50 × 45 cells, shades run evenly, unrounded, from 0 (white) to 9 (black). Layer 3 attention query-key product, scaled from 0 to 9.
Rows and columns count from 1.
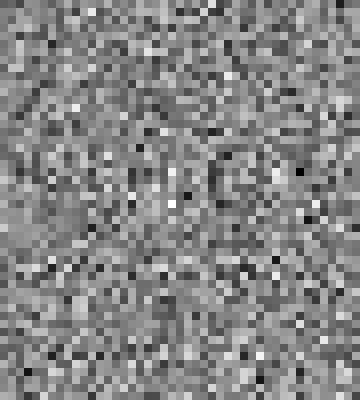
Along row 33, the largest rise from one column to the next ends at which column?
35
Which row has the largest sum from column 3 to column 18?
45
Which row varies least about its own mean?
18
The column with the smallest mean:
43
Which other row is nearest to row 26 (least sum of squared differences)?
11
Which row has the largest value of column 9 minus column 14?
20
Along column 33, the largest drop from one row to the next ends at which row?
49
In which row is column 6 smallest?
50
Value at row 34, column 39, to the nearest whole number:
5
